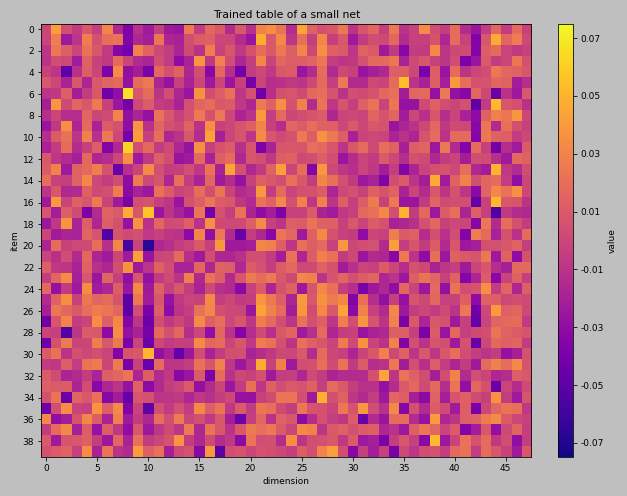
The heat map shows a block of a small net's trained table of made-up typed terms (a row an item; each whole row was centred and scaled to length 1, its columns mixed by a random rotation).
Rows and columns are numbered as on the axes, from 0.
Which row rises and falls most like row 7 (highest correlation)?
16
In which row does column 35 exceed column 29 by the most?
17
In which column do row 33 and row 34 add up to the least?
8
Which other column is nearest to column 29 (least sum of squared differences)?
22
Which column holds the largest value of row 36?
38
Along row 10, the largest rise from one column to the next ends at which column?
9
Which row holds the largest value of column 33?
32
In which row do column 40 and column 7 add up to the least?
6
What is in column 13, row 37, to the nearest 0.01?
-0.01
